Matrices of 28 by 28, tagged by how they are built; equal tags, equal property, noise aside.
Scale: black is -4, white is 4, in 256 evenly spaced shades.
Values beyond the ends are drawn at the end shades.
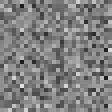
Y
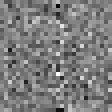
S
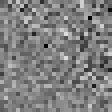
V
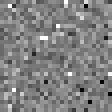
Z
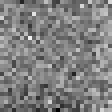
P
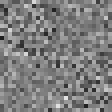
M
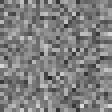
Y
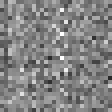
Y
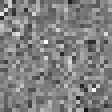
M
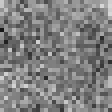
P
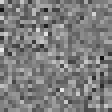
M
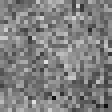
P
